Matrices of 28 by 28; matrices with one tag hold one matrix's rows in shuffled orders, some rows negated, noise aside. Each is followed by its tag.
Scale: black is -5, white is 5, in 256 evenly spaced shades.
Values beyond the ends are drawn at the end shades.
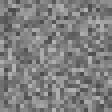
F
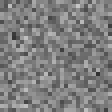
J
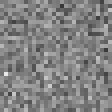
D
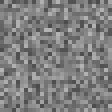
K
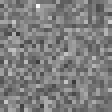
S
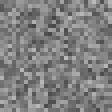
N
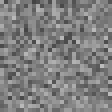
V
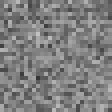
S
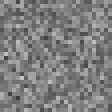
K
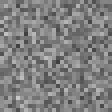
K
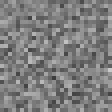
N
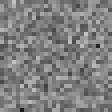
V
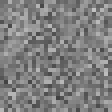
D
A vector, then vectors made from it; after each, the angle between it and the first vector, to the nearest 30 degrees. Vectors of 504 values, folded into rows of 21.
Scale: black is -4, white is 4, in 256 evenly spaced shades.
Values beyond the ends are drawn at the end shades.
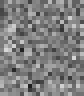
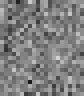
120 degrees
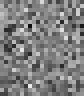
150 degrees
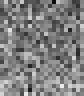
60 degrees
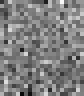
60 degrees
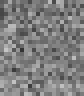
30 degrees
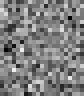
150 degrees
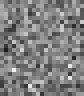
150 degrees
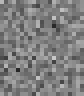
90 degrees
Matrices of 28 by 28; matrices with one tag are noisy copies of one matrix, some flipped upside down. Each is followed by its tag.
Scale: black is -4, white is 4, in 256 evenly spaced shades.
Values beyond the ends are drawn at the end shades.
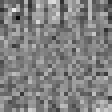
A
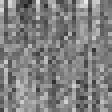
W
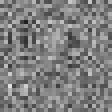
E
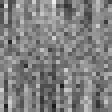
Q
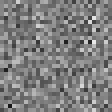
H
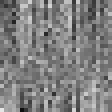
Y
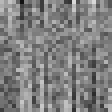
Y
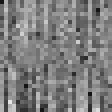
W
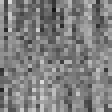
Q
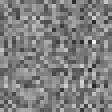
H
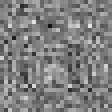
E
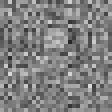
E
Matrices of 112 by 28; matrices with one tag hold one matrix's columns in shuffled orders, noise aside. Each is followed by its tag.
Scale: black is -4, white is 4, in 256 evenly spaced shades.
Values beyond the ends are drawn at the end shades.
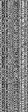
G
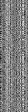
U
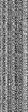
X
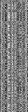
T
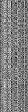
G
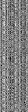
U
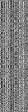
G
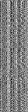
G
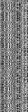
T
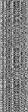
G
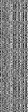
T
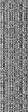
T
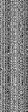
X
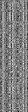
T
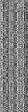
T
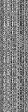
U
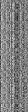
T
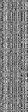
T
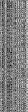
G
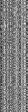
X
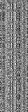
T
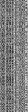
X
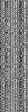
G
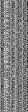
G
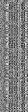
T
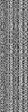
X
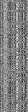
T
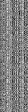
U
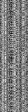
U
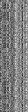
T
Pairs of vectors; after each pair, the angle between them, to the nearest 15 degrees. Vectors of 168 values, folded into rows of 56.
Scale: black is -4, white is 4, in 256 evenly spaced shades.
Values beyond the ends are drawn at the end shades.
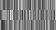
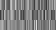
75 degrees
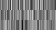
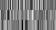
30 degrees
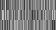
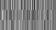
75 degrees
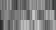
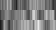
15 degrees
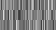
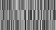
120 degrees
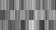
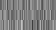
105 degrees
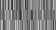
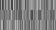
30 degrees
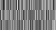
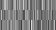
75 degrees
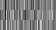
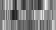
105 degrees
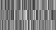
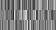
15 degrees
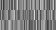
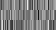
90 degrees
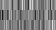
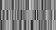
60 degrees
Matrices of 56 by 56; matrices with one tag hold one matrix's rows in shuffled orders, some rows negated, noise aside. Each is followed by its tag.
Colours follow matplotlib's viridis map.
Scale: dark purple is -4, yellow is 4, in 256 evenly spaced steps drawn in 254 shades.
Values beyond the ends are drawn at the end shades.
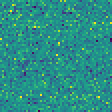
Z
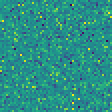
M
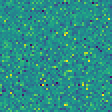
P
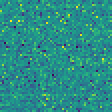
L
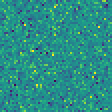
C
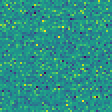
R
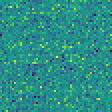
Z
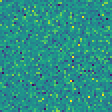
M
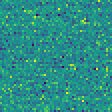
R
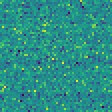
L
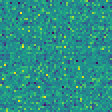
L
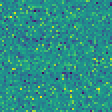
Z
